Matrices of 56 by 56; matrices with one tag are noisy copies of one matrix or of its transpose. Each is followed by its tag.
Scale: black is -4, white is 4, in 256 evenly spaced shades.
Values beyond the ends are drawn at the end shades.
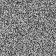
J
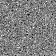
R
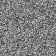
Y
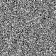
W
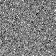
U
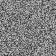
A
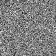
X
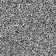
J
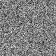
W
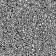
R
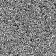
A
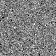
R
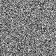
U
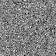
J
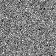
U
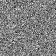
J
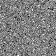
U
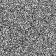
J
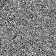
X
